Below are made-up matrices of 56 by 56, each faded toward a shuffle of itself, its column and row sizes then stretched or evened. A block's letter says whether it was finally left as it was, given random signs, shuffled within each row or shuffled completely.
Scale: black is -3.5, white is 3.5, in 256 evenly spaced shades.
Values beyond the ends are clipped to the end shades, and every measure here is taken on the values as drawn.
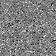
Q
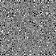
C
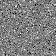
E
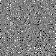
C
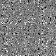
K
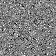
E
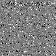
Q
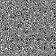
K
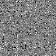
K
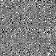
C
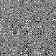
C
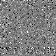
K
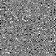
C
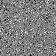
E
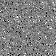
Q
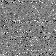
Q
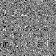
C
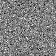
E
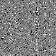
K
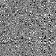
C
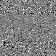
Q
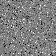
E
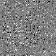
C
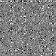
C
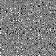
C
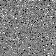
Q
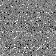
Q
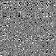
C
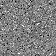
E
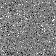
E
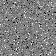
E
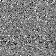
Q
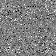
Q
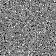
E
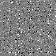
K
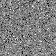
E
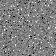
E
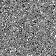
E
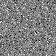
E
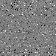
Q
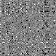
C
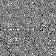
C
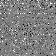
Q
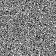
E
